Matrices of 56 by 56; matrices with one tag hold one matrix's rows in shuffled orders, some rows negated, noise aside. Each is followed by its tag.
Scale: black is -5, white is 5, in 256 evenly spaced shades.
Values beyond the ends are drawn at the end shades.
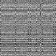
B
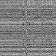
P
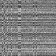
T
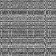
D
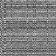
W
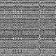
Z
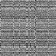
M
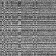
T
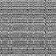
D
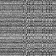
P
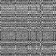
B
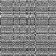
M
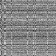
W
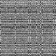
B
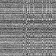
P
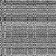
W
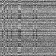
T
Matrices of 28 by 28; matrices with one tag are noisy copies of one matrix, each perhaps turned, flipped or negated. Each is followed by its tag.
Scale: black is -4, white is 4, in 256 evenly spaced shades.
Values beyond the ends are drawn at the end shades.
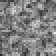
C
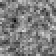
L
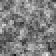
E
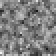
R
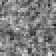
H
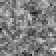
H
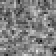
H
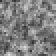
E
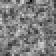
C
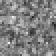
H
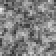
E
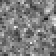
R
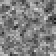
R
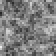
E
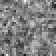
H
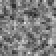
L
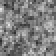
E
